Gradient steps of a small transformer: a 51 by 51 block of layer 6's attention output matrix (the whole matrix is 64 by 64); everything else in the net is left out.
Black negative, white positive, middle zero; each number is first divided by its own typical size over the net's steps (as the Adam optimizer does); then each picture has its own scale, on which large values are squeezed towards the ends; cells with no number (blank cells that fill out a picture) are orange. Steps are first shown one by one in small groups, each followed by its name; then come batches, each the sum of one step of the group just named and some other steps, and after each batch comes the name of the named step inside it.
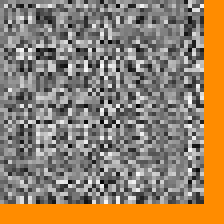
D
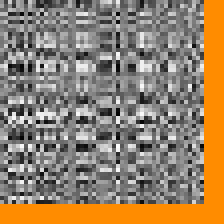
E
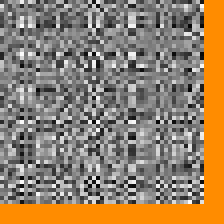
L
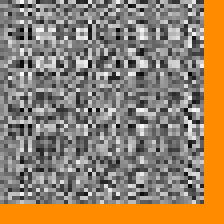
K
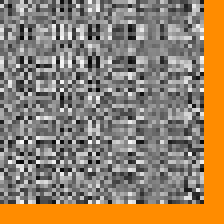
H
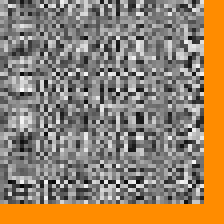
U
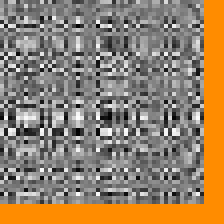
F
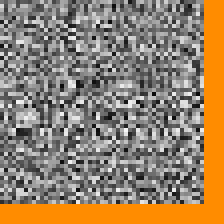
F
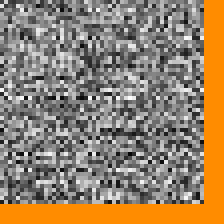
H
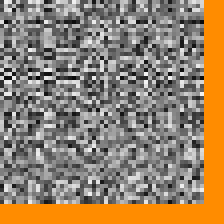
D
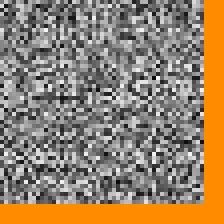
H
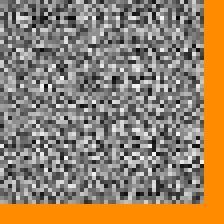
D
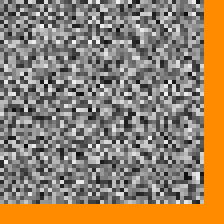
K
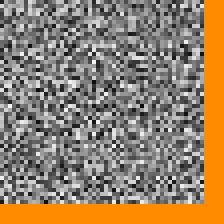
L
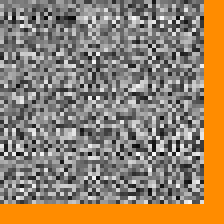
L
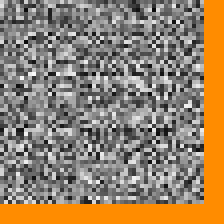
D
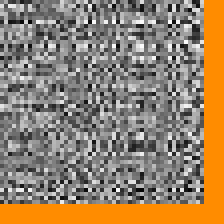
U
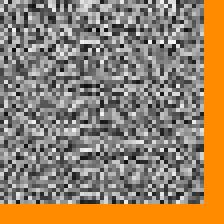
D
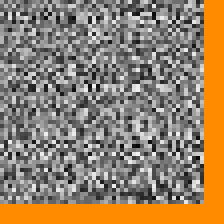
D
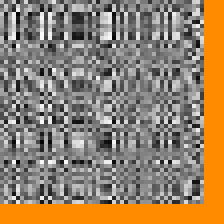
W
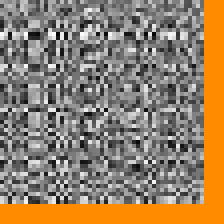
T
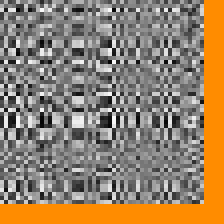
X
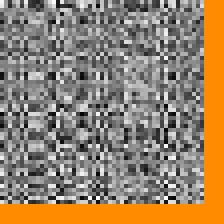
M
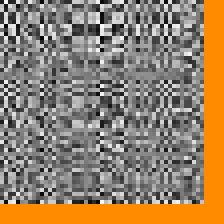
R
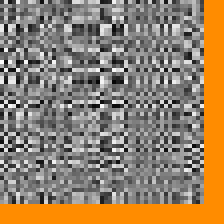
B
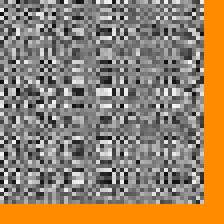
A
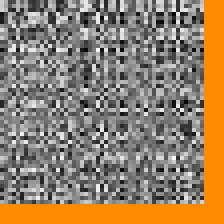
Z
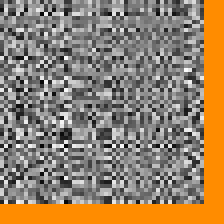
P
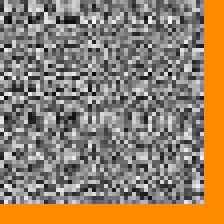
P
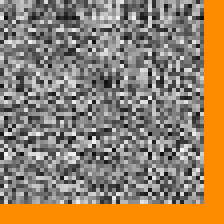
P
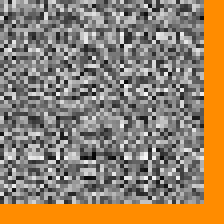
P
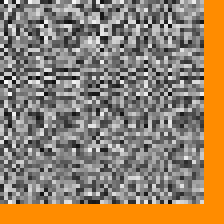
R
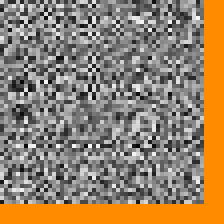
P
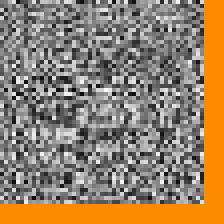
A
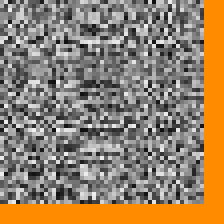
R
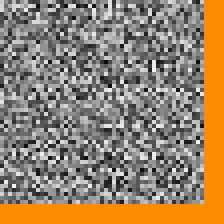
A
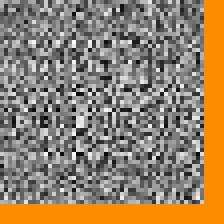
X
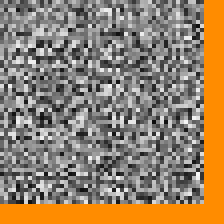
X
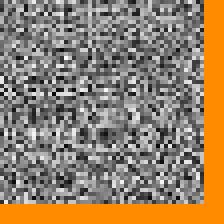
P
